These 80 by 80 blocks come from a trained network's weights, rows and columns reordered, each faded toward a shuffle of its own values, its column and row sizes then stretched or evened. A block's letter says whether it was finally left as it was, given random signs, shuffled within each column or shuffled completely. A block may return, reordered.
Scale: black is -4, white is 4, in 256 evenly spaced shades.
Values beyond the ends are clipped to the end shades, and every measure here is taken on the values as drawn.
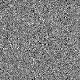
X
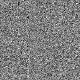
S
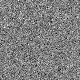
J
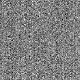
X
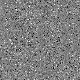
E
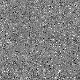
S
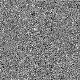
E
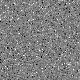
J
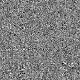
S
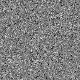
E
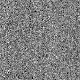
E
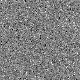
E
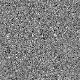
X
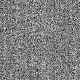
E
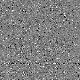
X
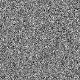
S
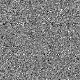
S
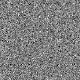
S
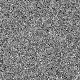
J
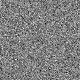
J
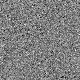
J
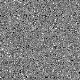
S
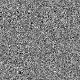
S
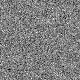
J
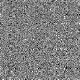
X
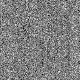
E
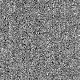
E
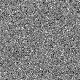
J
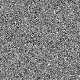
E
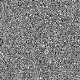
S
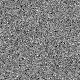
J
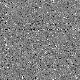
S
